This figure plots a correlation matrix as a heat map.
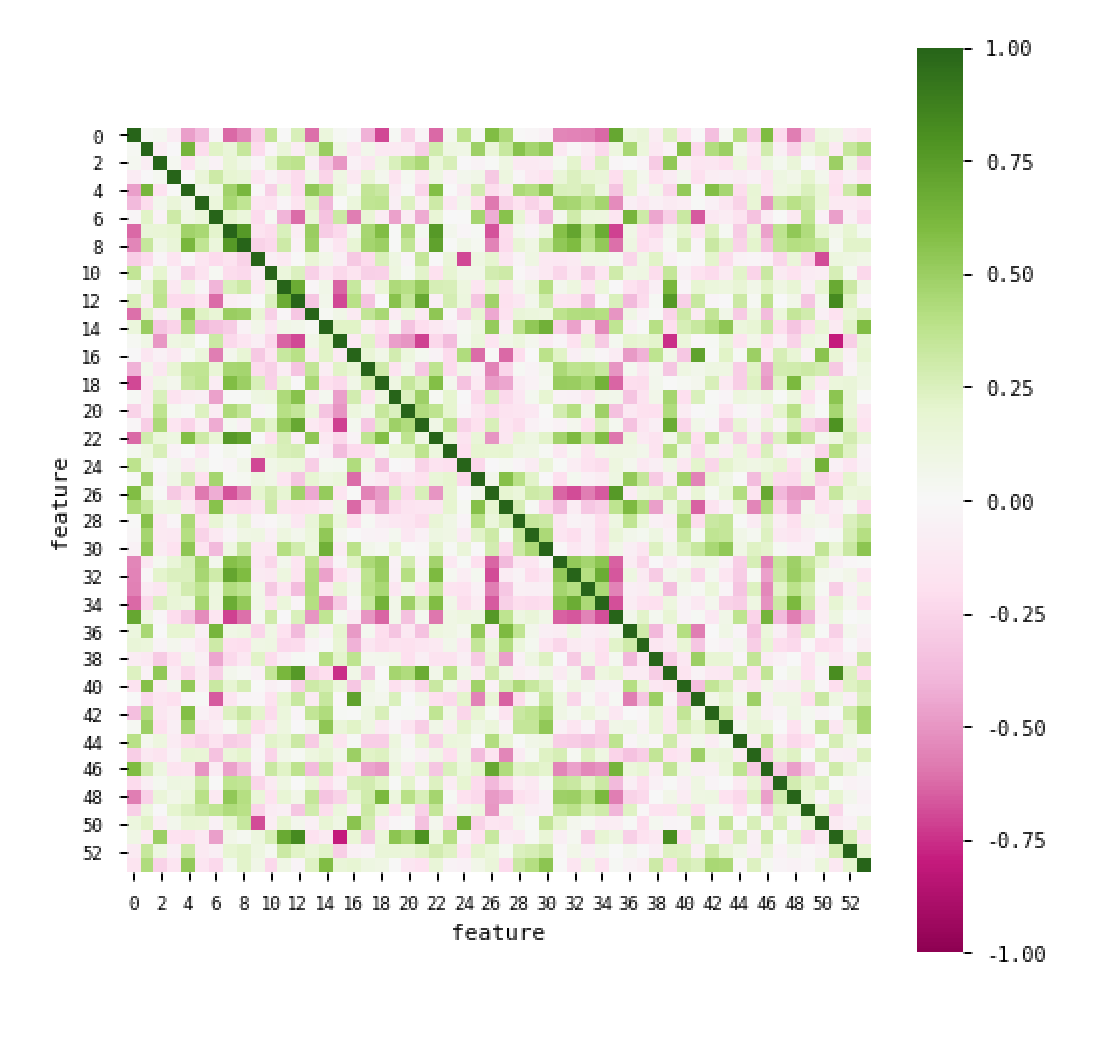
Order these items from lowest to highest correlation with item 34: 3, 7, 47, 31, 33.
3, 47, 33, 31, 7
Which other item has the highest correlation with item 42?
4
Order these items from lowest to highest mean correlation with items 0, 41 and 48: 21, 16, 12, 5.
5, 21, 12, 16
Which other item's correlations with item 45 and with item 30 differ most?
1
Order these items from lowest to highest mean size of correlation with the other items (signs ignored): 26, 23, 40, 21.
23, 40, 21, 26
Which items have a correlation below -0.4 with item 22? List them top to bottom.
0, 26, 35
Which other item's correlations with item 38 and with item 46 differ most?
27
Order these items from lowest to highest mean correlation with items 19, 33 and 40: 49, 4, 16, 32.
16, 49, 32, 4
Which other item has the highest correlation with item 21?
51
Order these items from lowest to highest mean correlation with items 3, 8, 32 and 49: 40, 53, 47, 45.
53, 45, 40, 47
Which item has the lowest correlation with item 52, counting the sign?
15
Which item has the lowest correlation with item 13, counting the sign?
0
